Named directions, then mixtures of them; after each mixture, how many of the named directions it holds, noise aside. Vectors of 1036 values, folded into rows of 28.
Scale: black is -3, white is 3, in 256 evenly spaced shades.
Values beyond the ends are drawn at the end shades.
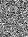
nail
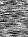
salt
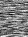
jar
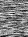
one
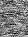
three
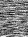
one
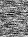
three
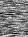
two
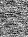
three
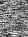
two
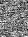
three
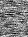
three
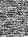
two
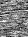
two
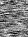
one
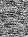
three
